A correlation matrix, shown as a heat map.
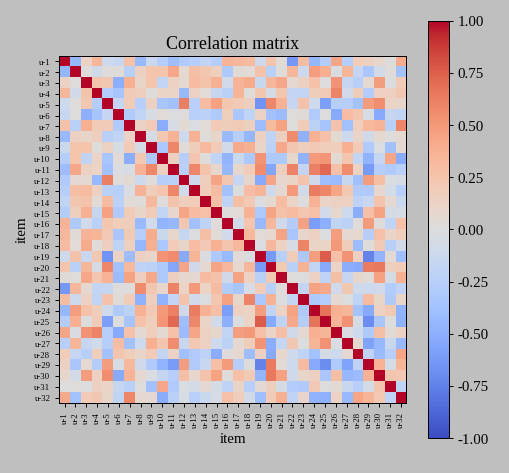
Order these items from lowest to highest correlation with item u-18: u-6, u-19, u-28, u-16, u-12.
u-28, u-6, u-19, u-12, u-16
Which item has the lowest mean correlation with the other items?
u-6
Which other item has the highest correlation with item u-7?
u-32
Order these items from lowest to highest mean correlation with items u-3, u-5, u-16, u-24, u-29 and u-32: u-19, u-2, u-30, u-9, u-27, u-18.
u-19, u-27, u-2, u-9, u-18, u-30
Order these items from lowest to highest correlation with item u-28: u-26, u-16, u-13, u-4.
u-13, u-26, u-16, u-4
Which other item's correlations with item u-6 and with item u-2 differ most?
u-24
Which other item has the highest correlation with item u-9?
u-11
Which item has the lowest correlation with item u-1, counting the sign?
u-22
